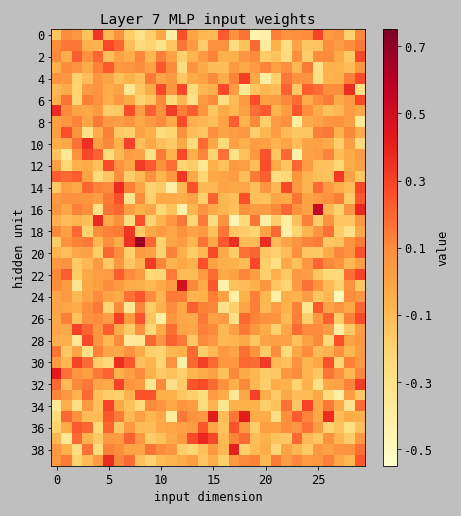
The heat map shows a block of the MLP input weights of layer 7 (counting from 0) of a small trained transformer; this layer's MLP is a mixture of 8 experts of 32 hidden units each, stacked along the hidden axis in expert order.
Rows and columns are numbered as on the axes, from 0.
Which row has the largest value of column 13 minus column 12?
30
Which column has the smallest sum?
21
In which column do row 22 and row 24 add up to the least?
27
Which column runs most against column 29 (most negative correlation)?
12
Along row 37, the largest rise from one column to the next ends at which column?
2
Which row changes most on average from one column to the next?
17
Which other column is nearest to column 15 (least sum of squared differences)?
18
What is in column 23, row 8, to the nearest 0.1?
-0.4
